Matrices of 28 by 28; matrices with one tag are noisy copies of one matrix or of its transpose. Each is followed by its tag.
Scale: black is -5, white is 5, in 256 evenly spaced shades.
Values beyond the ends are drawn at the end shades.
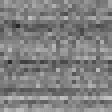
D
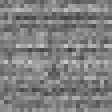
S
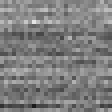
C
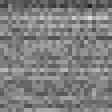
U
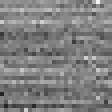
C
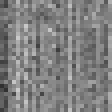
U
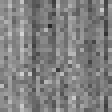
C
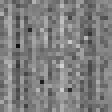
S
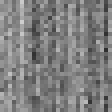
C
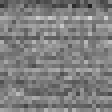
U
